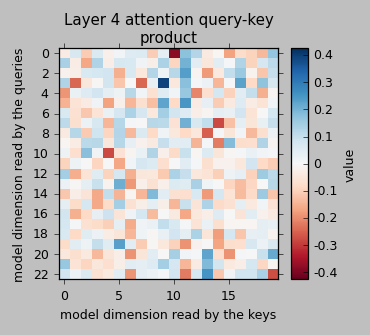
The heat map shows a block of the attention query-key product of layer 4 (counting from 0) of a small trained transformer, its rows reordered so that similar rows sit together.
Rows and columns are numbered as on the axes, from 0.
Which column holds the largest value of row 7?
11
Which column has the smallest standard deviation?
17
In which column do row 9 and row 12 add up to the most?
18
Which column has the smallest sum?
14
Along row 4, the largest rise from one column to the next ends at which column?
1
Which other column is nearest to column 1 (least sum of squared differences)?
7
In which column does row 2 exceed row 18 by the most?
16
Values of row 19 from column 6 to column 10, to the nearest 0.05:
0.05 -0.1 0 -0.05 -0.1
